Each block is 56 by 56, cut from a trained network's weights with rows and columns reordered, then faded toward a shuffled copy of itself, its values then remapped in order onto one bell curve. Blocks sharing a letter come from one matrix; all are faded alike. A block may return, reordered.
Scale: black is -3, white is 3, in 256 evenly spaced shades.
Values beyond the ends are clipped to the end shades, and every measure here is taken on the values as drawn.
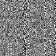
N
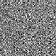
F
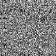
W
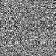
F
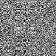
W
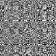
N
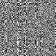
N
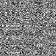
F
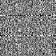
N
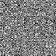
F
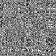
F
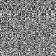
N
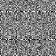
N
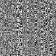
N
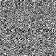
F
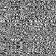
F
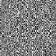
N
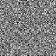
F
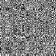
N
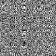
W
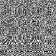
N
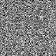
W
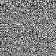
F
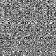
F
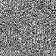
F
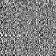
N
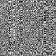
N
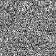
W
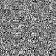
F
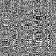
N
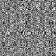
N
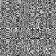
N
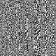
N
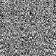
W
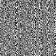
N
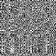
N
